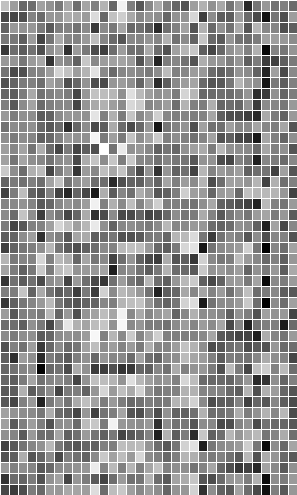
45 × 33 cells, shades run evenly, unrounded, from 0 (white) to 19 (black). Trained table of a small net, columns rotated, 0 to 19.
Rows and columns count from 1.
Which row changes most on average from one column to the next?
16
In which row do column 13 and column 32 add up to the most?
25
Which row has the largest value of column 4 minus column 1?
1
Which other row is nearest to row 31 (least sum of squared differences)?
19
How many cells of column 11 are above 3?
36
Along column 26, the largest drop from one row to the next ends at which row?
40
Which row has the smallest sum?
29
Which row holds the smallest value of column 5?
24
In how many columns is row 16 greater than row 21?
16
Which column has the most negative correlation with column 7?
3
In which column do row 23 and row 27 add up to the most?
30
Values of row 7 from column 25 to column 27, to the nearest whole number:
12 11 8
